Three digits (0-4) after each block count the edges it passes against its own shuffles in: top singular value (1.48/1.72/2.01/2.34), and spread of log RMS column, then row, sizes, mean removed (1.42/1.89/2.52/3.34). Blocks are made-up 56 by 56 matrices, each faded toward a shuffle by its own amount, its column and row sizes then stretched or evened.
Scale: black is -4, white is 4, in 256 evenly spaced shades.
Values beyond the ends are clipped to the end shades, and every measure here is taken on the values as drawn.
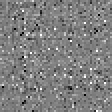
1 2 0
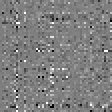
3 3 2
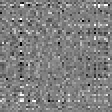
4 2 2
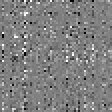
2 3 2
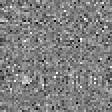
2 0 1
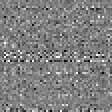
3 0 3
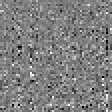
0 3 1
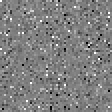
0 1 0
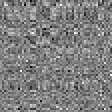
4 1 1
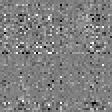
2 2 3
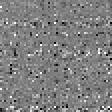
1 2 3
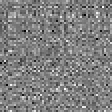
4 1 2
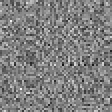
3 0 2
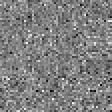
1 0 1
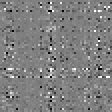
2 3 3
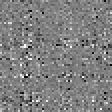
1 2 3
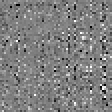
3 3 1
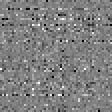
0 1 3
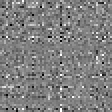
3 2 3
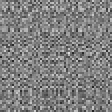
4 2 2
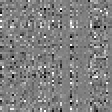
3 4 2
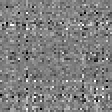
1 2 3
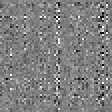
3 3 2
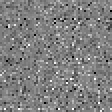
0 1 1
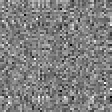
3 2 0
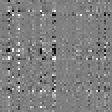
4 3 2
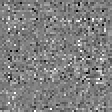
0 2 2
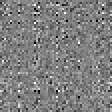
2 3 2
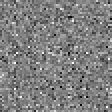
1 1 2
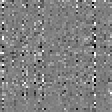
3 3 2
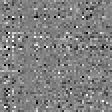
0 3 3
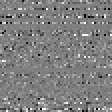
0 0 4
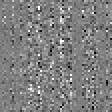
0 4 0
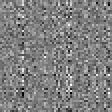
4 3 1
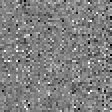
0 2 0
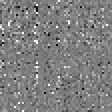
0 2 1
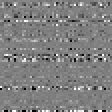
4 1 4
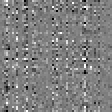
3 4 1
